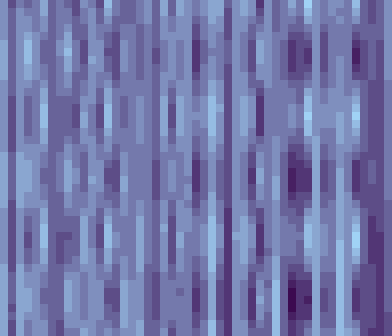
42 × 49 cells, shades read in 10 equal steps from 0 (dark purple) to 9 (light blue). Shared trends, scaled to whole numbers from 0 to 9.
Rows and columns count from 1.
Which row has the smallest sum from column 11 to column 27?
7
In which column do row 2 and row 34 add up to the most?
27
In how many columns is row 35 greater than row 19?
8
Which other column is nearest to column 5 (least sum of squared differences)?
12
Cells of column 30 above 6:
1
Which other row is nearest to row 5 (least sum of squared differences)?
10
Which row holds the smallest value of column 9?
30
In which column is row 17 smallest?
33
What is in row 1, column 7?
4
